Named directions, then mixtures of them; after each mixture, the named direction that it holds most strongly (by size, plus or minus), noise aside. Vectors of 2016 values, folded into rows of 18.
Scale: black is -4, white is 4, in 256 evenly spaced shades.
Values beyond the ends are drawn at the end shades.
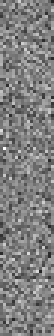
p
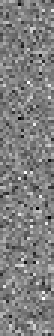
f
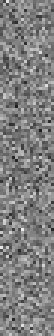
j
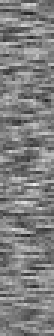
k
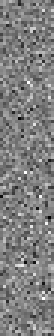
f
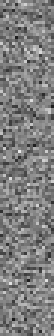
p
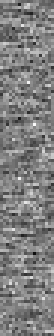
k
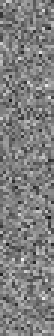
f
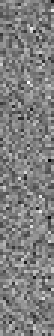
f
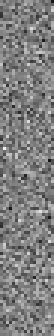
p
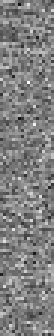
f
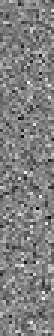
f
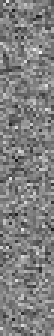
j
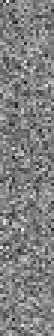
j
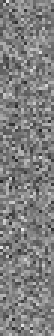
j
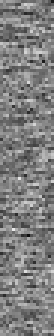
k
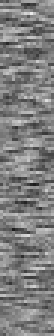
k
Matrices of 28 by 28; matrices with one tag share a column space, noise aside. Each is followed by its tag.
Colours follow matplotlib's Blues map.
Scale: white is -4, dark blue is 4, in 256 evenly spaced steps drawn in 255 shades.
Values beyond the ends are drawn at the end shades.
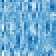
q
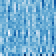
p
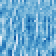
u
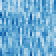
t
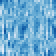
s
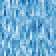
s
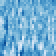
u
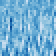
u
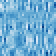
q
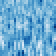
u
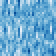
s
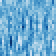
u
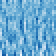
u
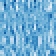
q
